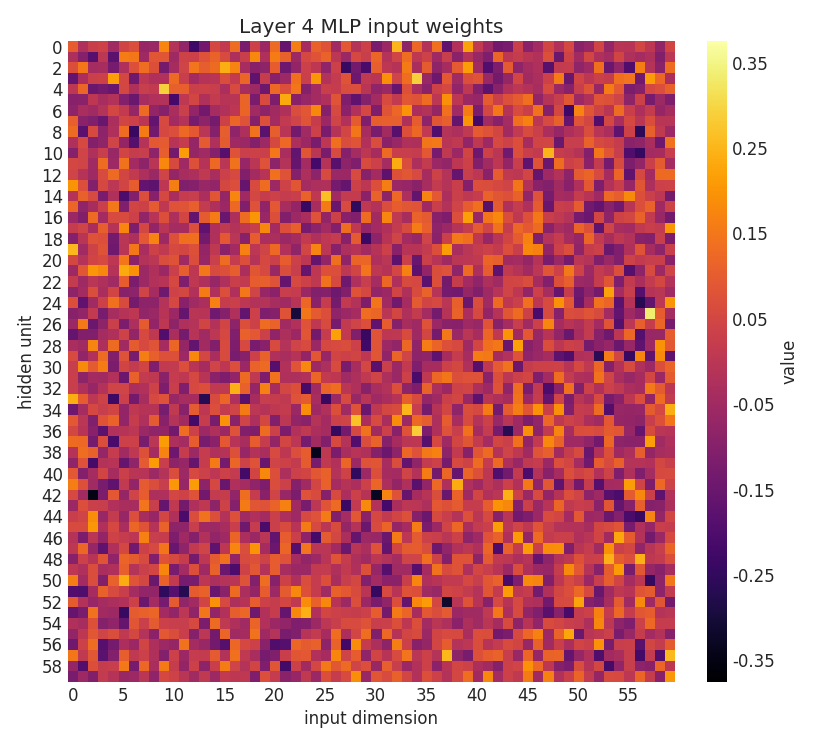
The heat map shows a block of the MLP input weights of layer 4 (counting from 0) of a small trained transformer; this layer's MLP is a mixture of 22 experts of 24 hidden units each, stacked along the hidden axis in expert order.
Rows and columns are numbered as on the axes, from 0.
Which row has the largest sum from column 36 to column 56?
59
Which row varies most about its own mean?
2
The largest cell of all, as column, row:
57, 25
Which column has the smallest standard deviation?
51
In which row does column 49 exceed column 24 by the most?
38
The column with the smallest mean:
55
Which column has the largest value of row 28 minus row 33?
4
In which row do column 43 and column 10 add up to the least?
36
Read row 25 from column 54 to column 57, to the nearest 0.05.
-0.15 -0.05 -0.1 0.35
